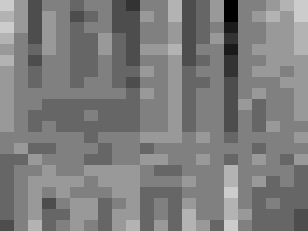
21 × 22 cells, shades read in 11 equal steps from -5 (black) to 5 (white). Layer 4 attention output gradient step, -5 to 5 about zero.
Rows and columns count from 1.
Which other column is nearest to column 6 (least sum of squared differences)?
9
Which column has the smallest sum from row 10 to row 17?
17
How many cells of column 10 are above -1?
9
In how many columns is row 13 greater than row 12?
13
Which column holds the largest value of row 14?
2
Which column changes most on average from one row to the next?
19
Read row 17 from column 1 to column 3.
-1 0 1
